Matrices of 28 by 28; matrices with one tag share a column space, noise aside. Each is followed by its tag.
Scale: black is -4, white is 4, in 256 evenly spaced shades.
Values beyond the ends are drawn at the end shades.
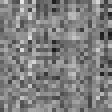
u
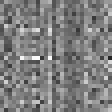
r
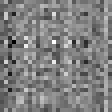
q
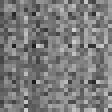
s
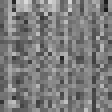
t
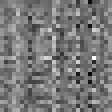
r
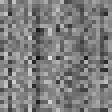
r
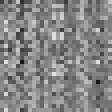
u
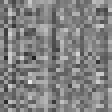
r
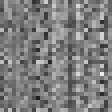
u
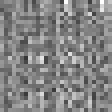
t
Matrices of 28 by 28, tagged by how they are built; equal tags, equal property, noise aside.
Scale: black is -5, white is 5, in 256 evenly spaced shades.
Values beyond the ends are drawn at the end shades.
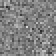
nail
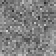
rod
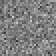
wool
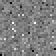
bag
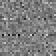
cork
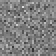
wool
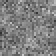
rod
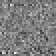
cork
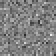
cork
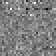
cork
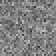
wool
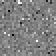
bag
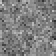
rod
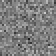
wool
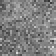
rod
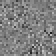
nail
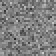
wool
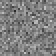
wool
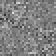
nail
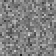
wool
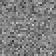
wool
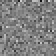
cork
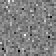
bag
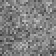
rod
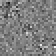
nail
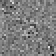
nail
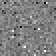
bag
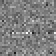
cork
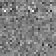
cork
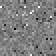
bag
